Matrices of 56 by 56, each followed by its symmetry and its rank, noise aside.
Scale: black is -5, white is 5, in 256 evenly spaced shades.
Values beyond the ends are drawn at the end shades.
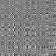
no symmetry, rank three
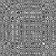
symmetric, rank four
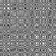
symmetric, rank three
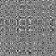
symmetric, rank three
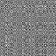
symmetric, rank four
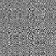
no symmetry, rank four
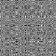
no symmetry, rank four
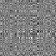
no symmetry, rank three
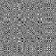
symmetric, rank five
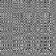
no symmetry, rank three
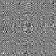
antisymmetric, rank four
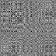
symmetric, rank four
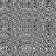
antisymmetric, rank four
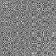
symmetric, rank four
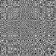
symmetric, rank five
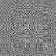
symmetric, rank four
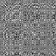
symmetric, rank four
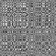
symmetric, rank three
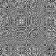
symmetric, rank five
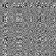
no symmetry, rank three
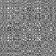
symmetric, rank four
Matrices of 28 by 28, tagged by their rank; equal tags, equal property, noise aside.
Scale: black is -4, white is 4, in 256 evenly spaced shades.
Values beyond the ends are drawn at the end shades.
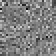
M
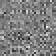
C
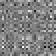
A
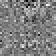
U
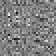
C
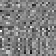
U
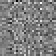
U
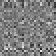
A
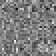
C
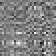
A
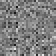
U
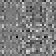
U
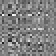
A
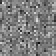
M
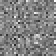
U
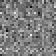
C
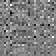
U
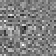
U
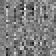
U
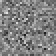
M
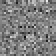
C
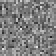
M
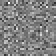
C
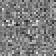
M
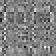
A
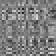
A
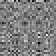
A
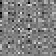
A
